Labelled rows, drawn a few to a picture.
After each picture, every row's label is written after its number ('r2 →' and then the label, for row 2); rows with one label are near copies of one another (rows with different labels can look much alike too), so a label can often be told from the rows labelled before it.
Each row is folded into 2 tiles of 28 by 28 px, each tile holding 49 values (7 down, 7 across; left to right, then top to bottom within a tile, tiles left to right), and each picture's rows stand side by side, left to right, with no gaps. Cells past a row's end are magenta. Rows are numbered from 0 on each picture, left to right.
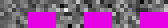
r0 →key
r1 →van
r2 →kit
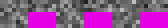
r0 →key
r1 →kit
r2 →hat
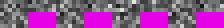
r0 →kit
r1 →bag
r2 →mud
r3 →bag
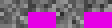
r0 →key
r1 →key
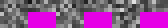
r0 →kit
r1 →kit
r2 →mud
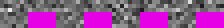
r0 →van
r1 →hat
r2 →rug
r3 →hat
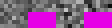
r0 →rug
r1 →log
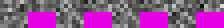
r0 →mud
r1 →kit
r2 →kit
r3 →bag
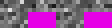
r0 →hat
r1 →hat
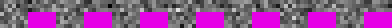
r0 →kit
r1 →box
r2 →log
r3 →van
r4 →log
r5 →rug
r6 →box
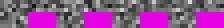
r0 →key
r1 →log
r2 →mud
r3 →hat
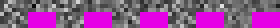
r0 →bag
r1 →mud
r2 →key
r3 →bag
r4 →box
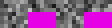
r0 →log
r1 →key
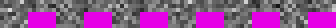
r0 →hat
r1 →rug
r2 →rug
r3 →mud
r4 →hat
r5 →kit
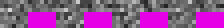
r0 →van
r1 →hat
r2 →log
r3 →hat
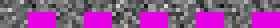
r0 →hat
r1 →key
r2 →bag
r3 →log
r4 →log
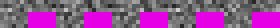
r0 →van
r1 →log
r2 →log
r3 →van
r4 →kit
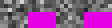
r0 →mud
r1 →rug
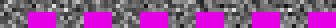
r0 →bag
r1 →mud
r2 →bag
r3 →log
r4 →van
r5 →van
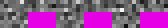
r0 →hat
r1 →mud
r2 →van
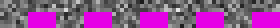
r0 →key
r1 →mud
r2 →kit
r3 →van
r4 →kit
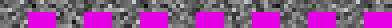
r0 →hat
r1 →key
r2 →hat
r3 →rug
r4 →log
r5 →bag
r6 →hat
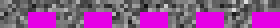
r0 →key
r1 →hat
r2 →key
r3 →log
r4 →mud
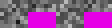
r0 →key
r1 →bag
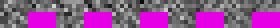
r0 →bag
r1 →log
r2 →kit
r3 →rug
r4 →rug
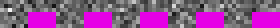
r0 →van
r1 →bag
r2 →mud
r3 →bag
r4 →rug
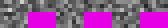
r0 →mud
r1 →key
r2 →log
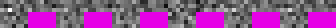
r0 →van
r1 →box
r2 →box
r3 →key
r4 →van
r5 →van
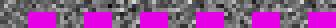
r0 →bag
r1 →box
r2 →mud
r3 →hat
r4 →key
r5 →hat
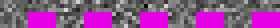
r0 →kit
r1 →mud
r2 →bag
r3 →key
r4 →hat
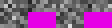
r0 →rug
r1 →bag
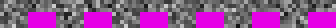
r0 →bag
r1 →log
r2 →bag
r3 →bag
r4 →van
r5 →key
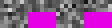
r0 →mud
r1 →kit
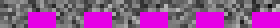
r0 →log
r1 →key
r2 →key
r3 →hat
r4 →key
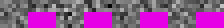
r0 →key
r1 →log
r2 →log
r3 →bag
